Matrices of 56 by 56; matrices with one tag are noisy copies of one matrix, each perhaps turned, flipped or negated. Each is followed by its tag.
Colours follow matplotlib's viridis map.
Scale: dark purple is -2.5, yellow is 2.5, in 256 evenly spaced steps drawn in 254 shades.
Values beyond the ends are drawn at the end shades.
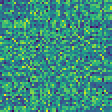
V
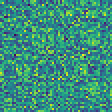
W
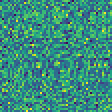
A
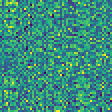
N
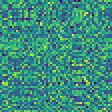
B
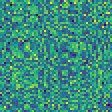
A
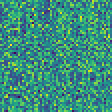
B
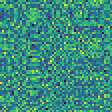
B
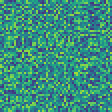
W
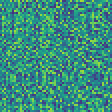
B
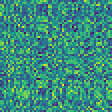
W
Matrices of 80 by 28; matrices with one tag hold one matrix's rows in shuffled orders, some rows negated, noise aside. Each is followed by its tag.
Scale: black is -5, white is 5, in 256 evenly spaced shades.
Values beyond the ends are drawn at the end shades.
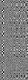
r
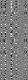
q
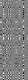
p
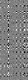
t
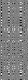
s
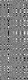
t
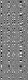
s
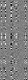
q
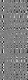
r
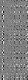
r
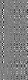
r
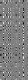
p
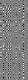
p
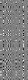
p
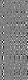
r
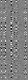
q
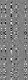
q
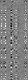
q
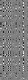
p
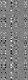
q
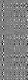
r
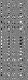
s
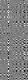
t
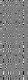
p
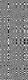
t
